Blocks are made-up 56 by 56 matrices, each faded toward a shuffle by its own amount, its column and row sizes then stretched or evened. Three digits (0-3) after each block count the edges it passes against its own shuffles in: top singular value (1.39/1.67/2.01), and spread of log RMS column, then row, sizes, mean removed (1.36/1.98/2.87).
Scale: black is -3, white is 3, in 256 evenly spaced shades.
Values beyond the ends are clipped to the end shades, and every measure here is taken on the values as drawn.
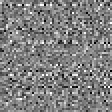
3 0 2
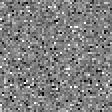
0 0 1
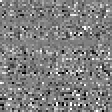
0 1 3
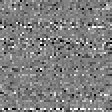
2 0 3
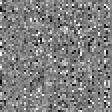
0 3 0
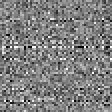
3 0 2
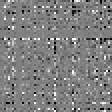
1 3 3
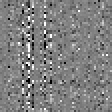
3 3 0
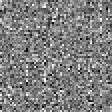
1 2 0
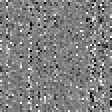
1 3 0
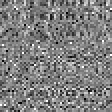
3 0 1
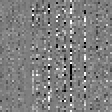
1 3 0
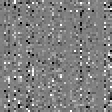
1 3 1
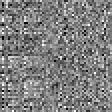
3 2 0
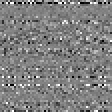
3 0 3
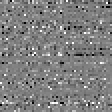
2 0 3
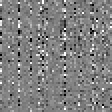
2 3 1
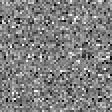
2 0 1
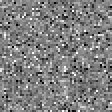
1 0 1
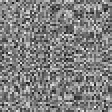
3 0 0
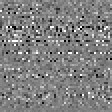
1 0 3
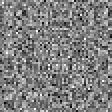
3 0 0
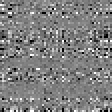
3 2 3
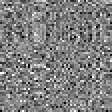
3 0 1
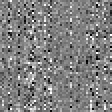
0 3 1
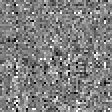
1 2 2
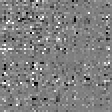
1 2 2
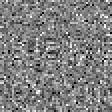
2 0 1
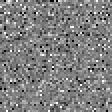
1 0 2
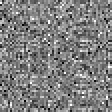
3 1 0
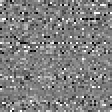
1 0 3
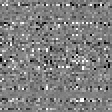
1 1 3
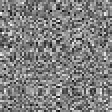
3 2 0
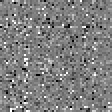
0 2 1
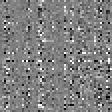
1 3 2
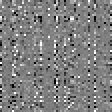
3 3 1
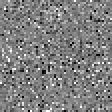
1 0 1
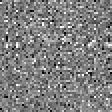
2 1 1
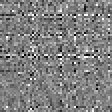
3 2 2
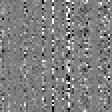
2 3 0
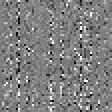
0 3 0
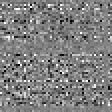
2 2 3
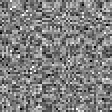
3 0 0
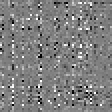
1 3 2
